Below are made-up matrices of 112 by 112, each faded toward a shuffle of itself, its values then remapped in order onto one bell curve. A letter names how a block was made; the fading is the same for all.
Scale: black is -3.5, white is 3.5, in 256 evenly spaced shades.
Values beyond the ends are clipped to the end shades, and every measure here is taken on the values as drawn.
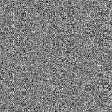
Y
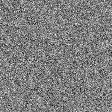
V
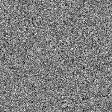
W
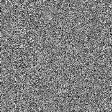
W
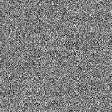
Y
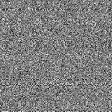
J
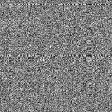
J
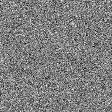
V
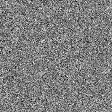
V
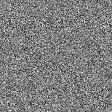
V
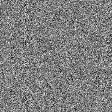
W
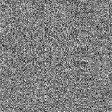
Y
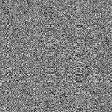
J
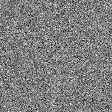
V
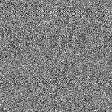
J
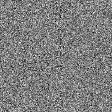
W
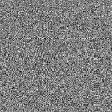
J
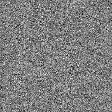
W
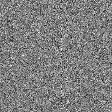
W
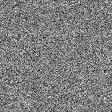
V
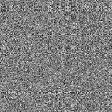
J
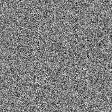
W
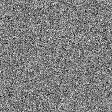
V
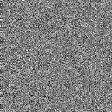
Y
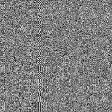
Y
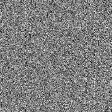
W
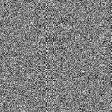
Y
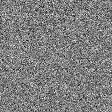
V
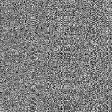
Y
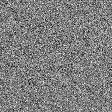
V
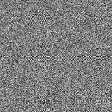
J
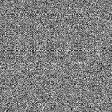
J
